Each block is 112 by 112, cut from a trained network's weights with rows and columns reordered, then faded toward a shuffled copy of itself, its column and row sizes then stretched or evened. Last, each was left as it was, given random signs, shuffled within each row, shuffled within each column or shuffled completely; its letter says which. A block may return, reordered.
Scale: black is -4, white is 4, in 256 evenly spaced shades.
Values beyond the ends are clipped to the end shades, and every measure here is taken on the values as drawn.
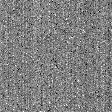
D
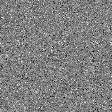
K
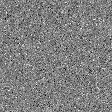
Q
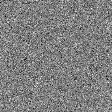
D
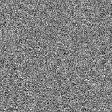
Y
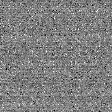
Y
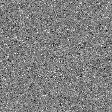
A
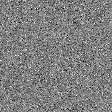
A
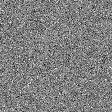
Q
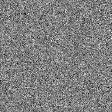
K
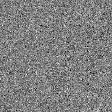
K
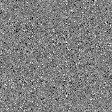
K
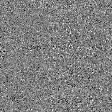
K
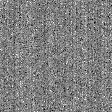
D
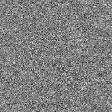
Y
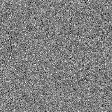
D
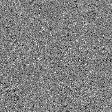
K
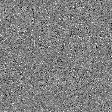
K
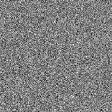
Y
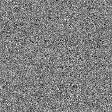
K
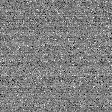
A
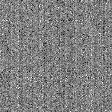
Y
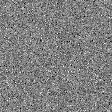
A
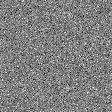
Q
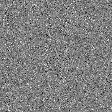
D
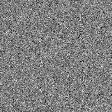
K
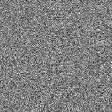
Y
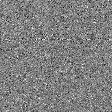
A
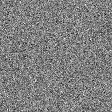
Q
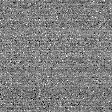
Y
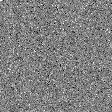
Q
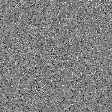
D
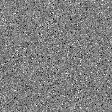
D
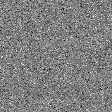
Q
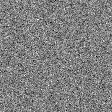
Q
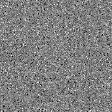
K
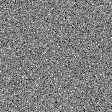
Q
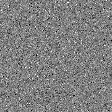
D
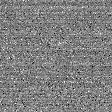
A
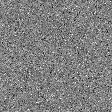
Q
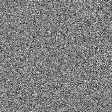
K
